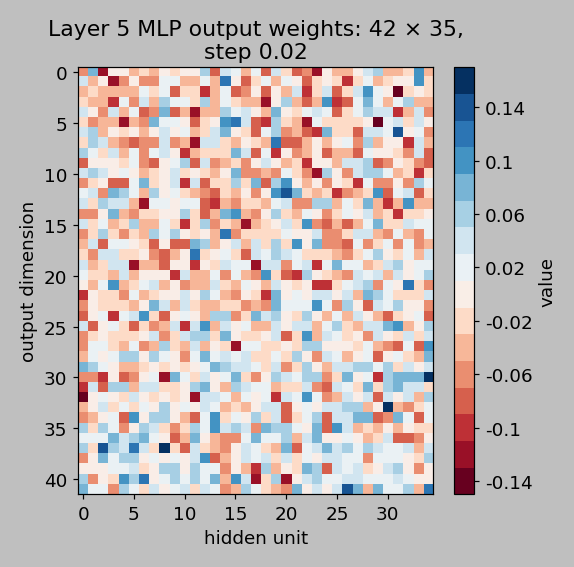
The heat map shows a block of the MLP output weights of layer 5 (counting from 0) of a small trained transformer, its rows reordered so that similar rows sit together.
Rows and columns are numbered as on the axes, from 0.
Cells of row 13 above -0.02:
16
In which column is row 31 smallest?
0
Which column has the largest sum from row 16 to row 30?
19
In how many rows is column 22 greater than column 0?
20
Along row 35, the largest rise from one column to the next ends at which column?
25
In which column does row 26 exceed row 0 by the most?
22
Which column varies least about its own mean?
1
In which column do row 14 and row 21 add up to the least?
24
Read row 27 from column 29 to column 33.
-0.04 -0.06 -0.08 0.02 -0.08
